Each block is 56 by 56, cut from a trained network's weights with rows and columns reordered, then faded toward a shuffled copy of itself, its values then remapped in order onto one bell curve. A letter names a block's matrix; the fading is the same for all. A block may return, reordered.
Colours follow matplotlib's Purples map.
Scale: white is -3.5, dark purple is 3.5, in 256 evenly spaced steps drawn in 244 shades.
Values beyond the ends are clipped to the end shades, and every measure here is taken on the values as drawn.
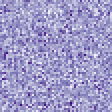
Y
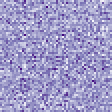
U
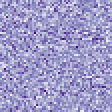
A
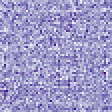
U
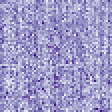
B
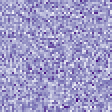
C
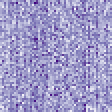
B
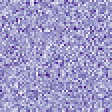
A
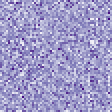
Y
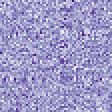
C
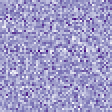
A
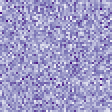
Y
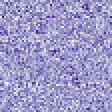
A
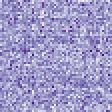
U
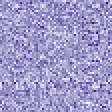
C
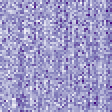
B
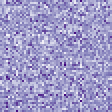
U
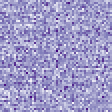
U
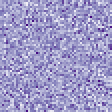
Y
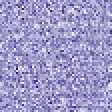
U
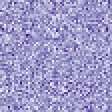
C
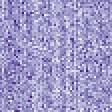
B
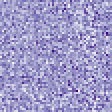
U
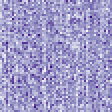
B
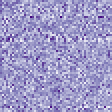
C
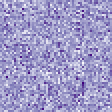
U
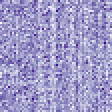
B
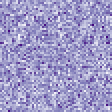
C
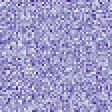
C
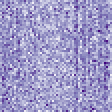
B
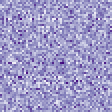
C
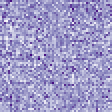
U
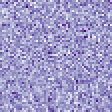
A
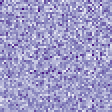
C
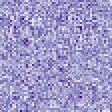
C
